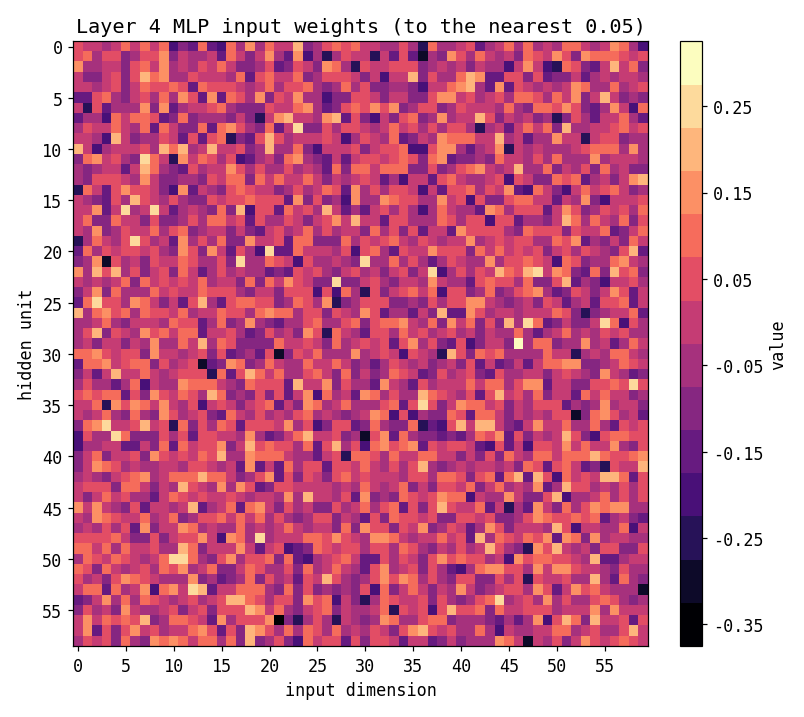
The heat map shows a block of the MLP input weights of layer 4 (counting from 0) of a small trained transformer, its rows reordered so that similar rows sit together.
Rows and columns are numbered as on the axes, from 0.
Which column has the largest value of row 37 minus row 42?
3
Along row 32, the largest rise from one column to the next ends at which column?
15
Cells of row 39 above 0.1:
7
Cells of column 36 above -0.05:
28
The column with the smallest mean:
36
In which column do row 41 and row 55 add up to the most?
18
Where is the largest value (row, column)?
29, 46
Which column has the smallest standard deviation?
57
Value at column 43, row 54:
0.1
